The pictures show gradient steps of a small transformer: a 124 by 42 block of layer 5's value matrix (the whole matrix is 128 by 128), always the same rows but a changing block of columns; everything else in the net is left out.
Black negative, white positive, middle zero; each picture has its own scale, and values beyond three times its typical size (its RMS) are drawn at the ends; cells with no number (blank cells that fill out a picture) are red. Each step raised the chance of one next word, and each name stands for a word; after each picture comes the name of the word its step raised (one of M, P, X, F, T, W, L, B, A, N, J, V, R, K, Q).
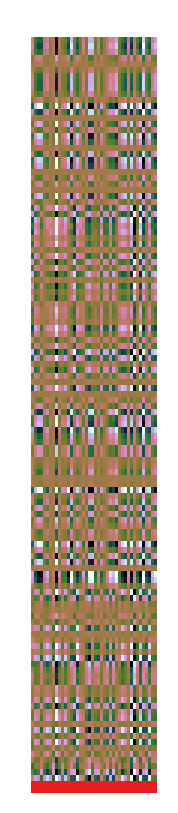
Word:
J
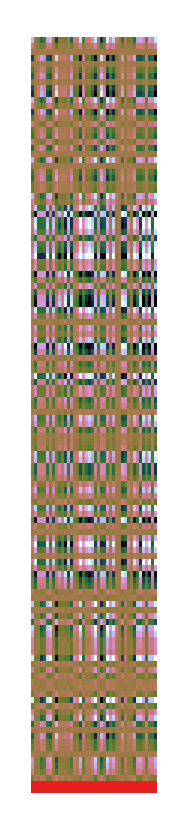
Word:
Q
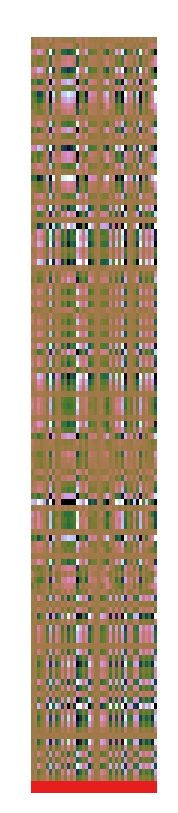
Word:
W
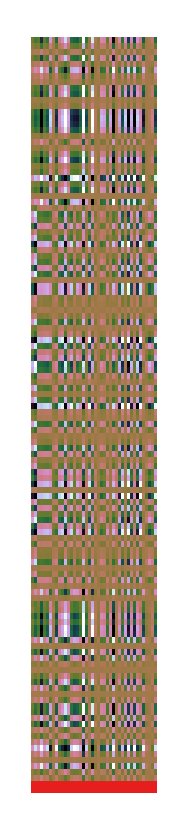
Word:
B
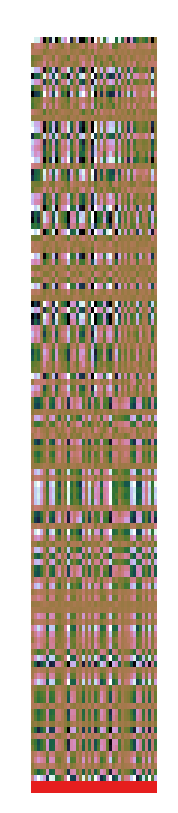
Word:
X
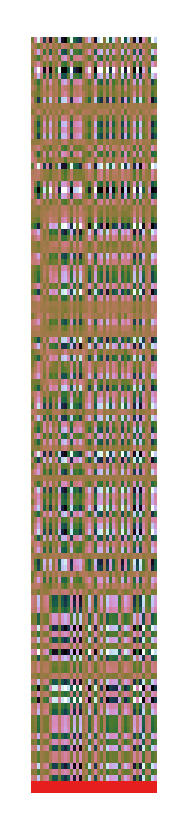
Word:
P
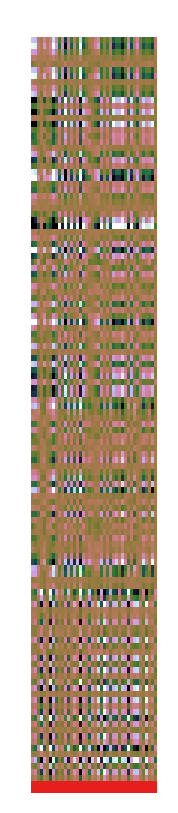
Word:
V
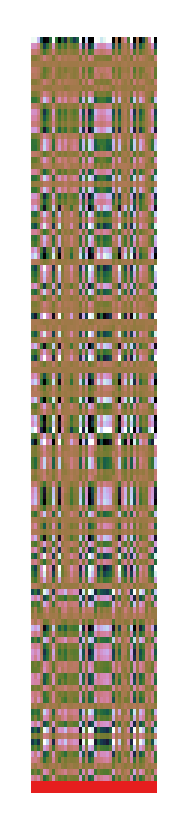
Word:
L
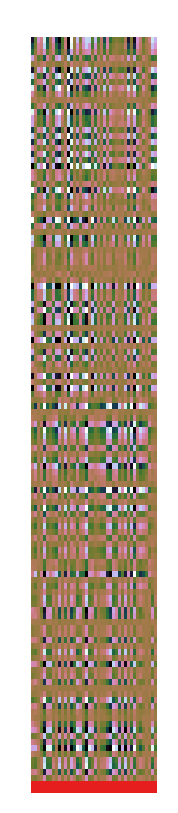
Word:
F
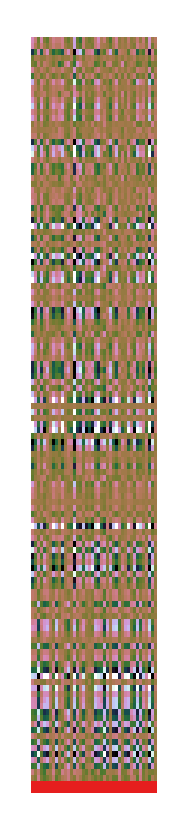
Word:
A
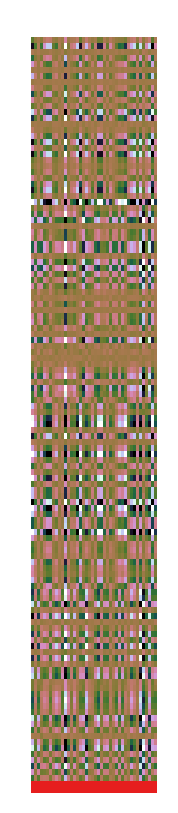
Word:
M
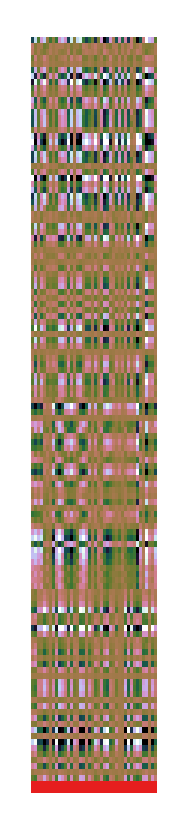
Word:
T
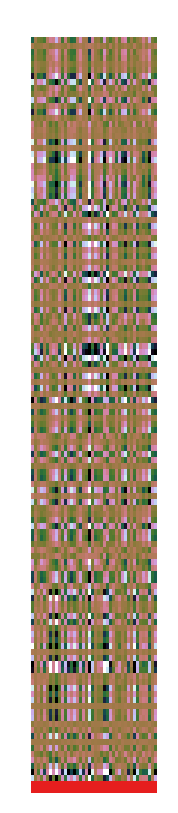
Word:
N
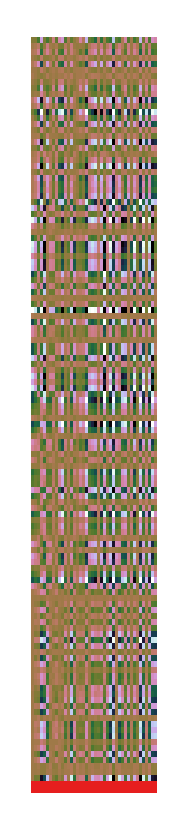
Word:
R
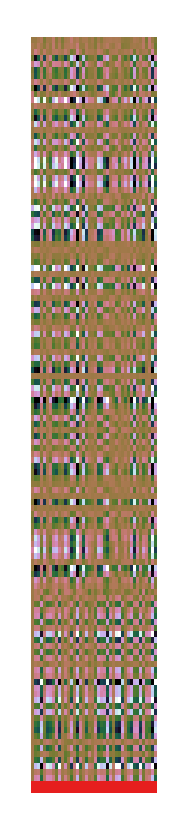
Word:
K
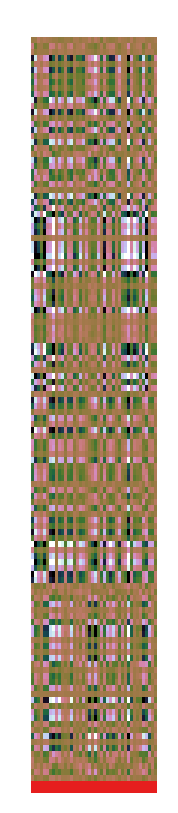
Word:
Q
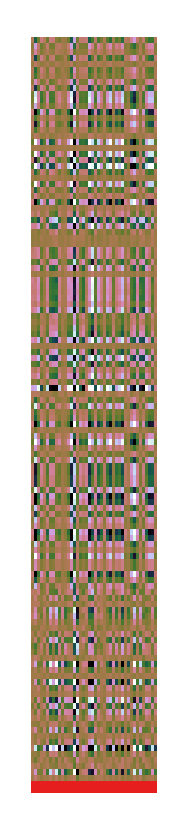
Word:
F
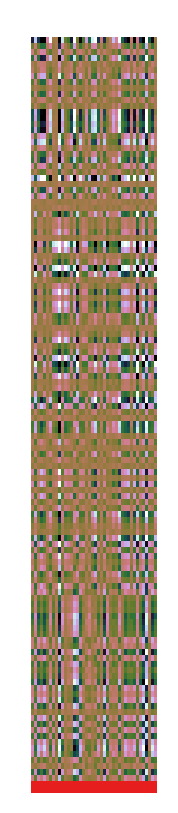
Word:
B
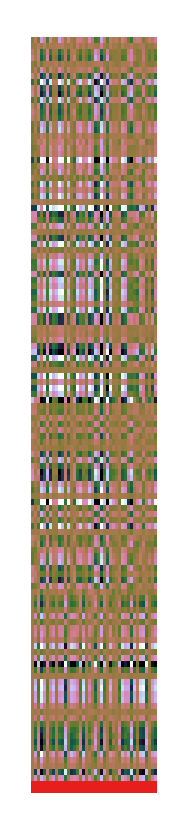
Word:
N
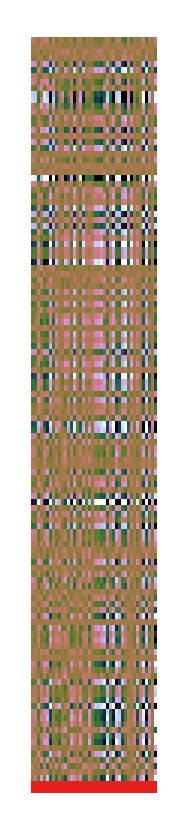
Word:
W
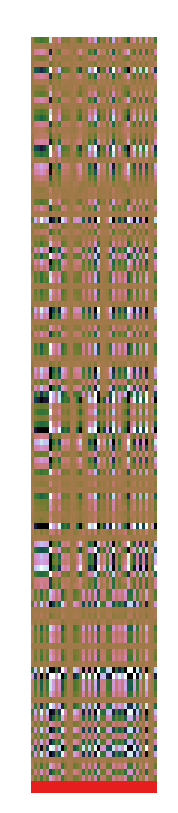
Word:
A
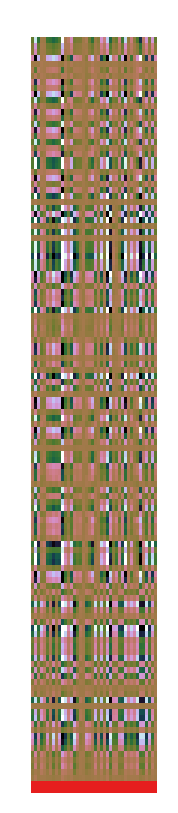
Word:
Q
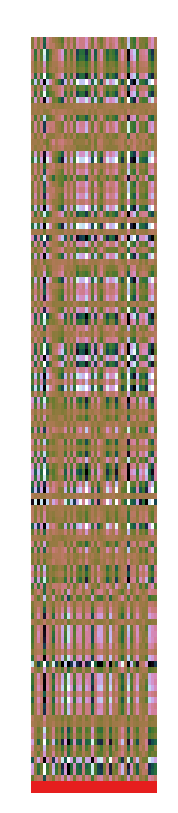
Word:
N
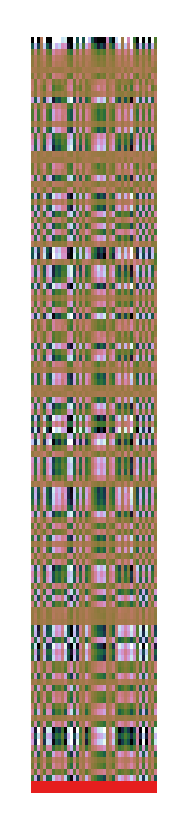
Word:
L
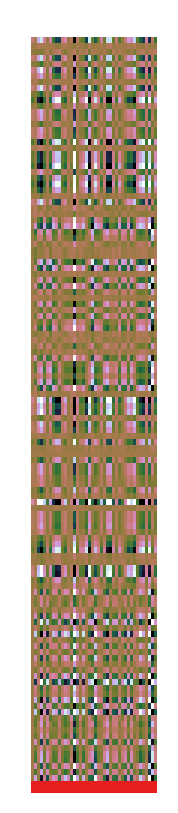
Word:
K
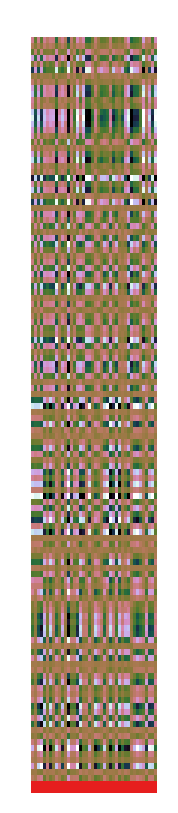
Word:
B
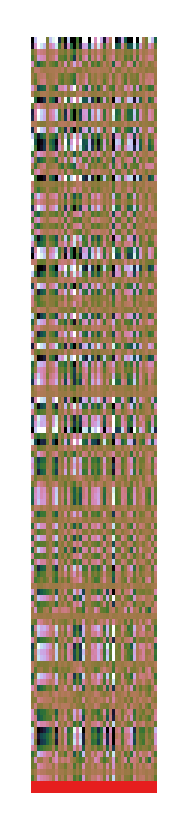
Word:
L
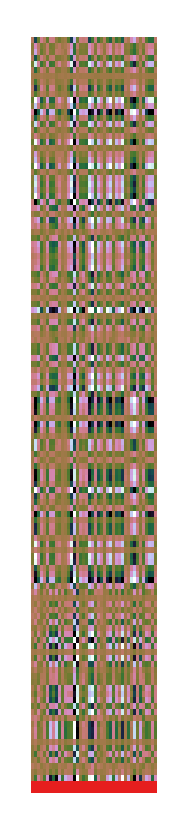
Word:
R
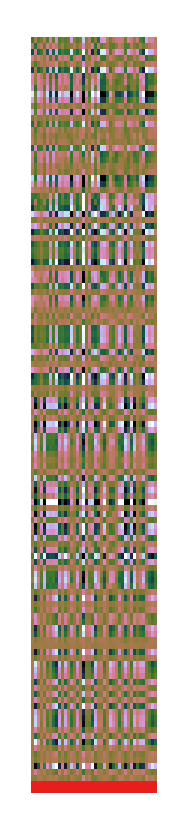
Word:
W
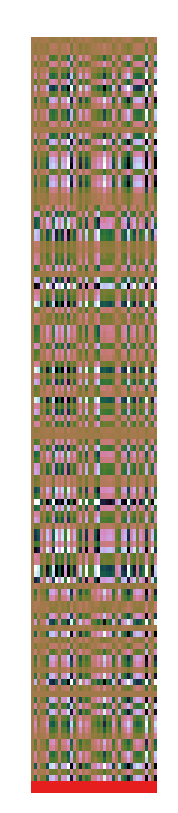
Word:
K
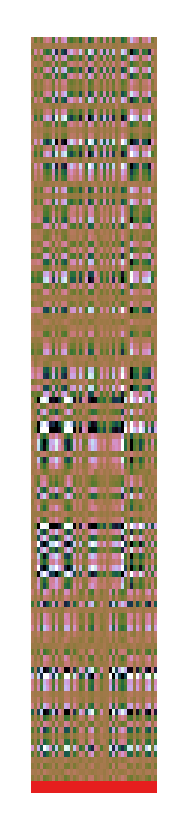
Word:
A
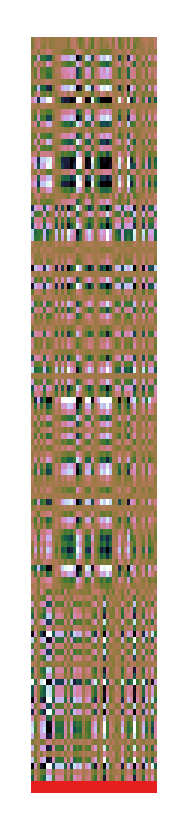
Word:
K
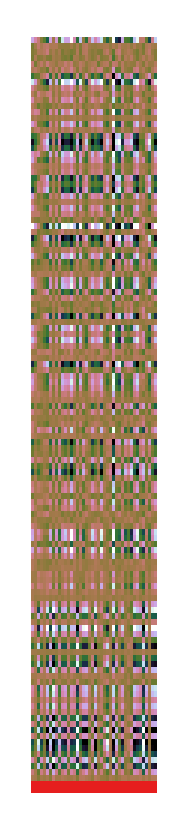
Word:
T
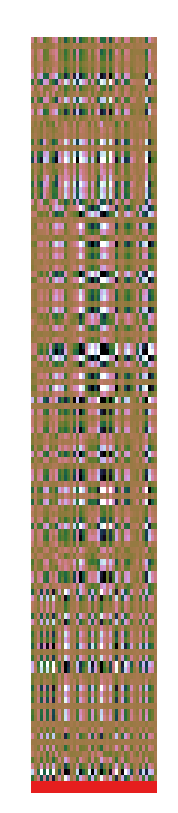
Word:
N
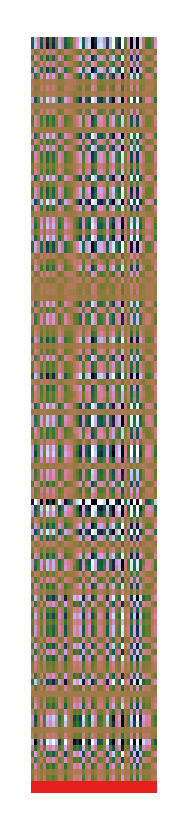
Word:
M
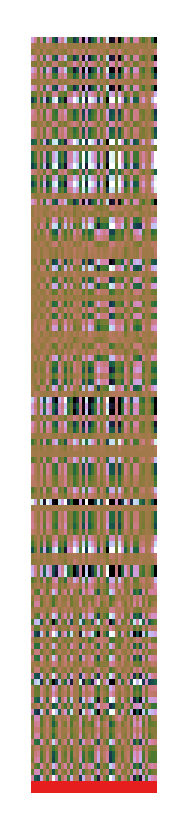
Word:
K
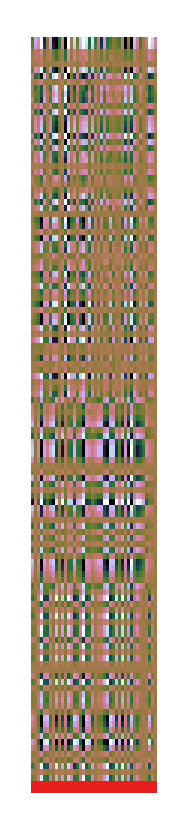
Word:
M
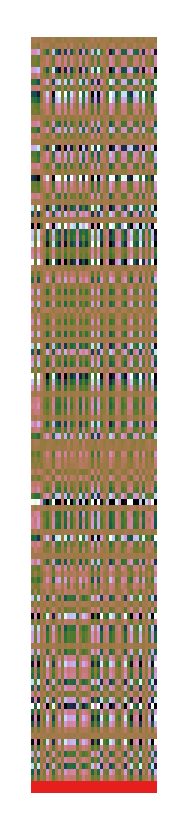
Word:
W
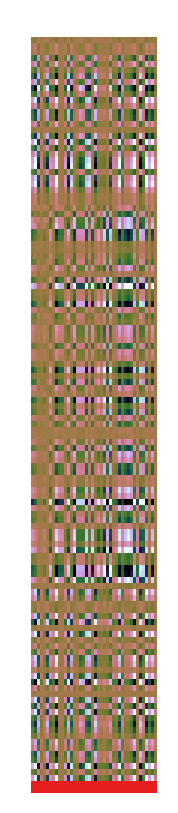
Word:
K
